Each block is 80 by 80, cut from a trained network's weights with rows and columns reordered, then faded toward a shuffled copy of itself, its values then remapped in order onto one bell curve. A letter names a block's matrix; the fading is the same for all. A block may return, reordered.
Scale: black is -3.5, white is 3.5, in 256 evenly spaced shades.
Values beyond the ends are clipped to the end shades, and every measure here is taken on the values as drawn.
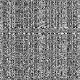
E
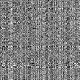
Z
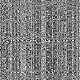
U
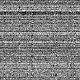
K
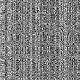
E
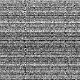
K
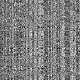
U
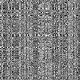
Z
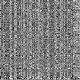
U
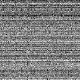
K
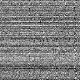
K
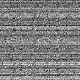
K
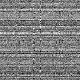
K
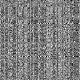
U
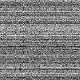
K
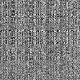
Z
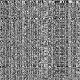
U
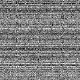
K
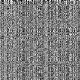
Z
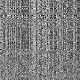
U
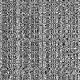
E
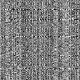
U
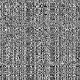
Z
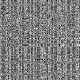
U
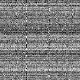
K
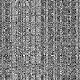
E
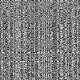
E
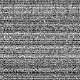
K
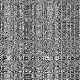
Z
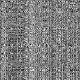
Z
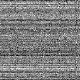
K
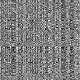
Z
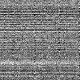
K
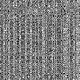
E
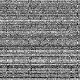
K
